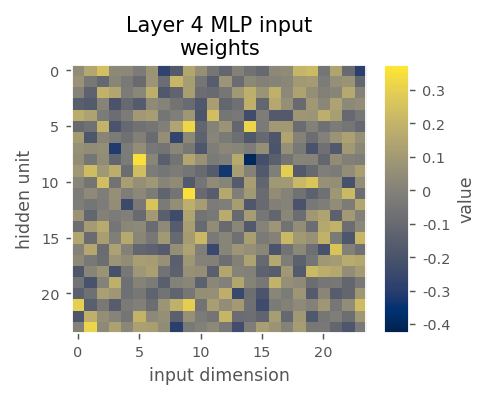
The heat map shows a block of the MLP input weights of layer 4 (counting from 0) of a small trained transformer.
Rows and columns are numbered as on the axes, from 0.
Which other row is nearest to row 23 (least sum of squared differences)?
22
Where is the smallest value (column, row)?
14, 8
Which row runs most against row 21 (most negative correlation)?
23
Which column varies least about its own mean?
4
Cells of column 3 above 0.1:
5
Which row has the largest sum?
15
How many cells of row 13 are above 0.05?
8
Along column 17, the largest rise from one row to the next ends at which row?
9
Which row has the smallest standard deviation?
1
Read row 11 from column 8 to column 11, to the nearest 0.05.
-0.05 0.35 -0.1 -0.15
